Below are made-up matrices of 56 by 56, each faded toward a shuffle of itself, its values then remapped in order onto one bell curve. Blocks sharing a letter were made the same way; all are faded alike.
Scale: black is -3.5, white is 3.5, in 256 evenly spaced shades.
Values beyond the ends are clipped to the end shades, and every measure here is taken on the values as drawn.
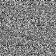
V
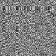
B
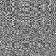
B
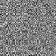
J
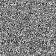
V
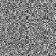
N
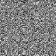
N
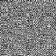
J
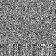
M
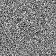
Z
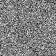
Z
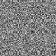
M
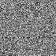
V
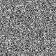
V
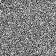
Z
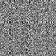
N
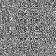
M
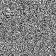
V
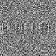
J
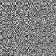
N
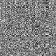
M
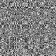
M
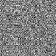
M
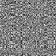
B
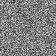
V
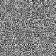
M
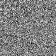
V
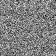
Z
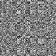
J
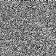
V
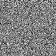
V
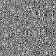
N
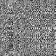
N
